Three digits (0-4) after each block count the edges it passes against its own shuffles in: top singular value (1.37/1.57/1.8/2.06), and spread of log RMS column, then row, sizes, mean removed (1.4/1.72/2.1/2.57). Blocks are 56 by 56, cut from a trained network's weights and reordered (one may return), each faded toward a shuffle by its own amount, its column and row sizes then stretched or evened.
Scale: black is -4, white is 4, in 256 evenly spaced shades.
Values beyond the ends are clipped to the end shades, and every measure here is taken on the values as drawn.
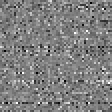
3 0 3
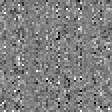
1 4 1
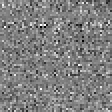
0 2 3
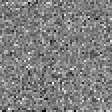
0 0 2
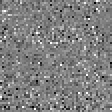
0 1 2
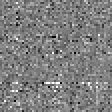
1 1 3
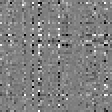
4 4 2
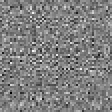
4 2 3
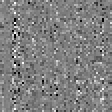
2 4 1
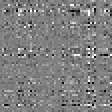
4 4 4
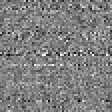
0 0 4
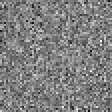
0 1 0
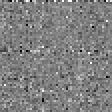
1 1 3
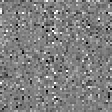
2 3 1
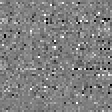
1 1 3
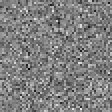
3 1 0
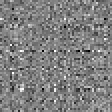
4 3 3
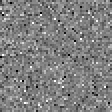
0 0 0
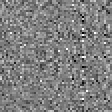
3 2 0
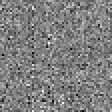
0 2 1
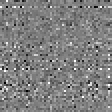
3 2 4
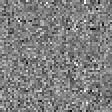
0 0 1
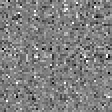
1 2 1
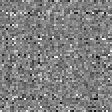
0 1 4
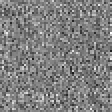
2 0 1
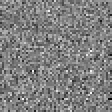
1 0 1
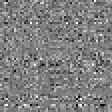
3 1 4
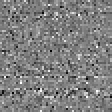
2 0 2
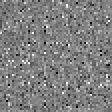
0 2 1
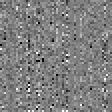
0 4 0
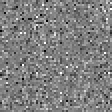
0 2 0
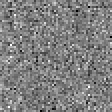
0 2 1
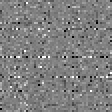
3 2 3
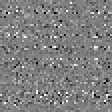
0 1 4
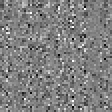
3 4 0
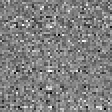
2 1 3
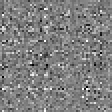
2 3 2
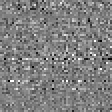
1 1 4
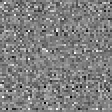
0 0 4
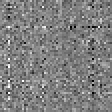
2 3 2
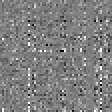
2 4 3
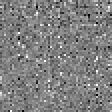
1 3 1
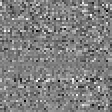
0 1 4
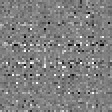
1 2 4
